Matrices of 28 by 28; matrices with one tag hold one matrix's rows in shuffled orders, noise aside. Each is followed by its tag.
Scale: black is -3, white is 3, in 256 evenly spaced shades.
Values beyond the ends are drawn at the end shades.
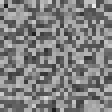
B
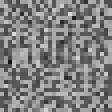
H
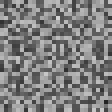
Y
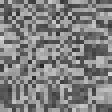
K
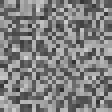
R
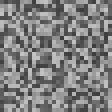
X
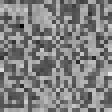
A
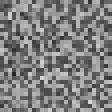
H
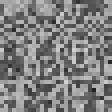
B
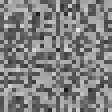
A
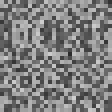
H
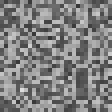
X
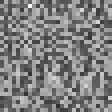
H
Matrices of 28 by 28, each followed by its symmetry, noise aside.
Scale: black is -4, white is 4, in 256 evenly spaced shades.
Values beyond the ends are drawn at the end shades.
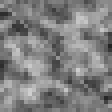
same after a half turn.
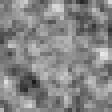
symmetric across the other diagonal.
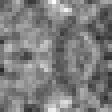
mirrored top to bottom.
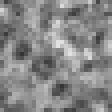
symmetric across the other diagonal.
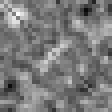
symmetric.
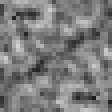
same after a half turn.
